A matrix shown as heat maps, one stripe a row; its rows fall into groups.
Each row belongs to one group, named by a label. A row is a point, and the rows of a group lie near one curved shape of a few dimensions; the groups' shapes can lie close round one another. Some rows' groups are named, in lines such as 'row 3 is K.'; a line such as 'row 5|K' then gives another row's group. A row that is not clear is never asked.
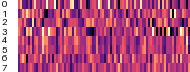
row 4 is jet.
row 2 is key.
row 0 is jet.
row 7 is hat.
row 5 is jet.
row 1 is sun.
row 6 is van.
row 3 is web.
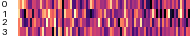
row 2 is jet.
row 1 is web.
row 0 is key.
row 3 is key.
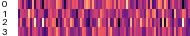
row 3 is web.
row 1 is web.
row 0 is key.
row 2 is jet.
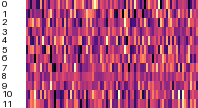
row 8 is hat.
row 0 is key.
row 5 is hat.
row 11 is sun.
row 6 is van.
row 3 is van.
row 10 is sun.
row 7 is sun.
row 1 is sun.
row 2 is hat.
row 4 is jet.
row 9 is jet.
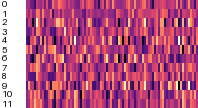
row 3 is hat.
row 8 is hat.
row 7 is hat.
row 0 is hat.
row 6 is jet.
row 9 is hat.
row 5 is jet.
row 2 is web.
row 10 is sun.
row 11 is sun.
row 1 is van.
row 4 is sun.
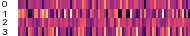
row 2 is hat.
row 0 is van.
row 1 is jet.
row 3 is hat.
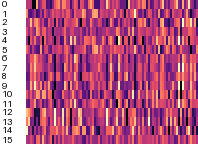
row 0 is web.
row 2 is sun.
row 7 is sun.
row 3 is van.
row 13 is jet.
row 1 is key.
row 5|key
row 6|sun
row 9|sun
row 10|van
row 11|sun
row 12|jet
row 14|web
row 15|van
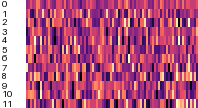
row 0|hat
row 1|jet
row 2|hat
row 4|sun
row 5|key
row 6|van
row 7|web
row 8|sun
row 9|key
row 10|key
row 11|sun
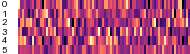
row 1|jet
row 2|sun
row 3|jet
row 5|web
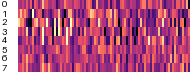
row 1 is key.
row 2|jet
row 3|key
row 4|sun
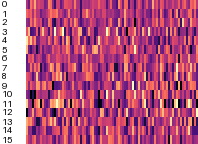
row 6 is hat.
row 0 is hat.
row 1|hat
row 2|sun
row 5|key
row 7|sun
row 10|hat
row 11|web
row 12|hat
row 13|jet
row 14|web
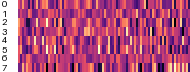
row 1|hat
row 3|key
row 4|jet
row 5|jet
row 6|hat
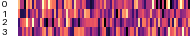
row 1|key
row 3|sun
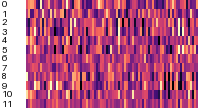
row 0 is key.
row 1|jet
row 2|sun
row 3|sun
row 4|key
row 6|hat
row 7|web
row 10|key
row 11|hat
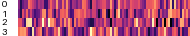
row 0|hat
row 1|sun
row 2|web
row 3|key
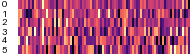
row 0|jet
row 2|key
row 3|van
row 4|web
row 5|sun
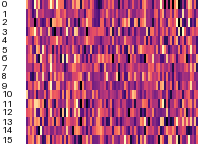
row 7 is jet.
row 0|web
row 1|web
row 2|hat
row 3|sun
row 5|van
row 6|key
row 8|jet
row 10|key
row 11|sun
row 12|key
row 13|sun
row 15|hat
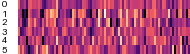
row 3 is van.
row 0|van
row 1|hat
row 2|jet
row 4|van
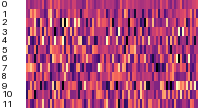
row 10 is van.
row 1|hat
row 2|key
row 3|sun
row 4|jet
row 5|key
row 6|hat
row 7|key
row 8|van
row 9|sun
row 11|jet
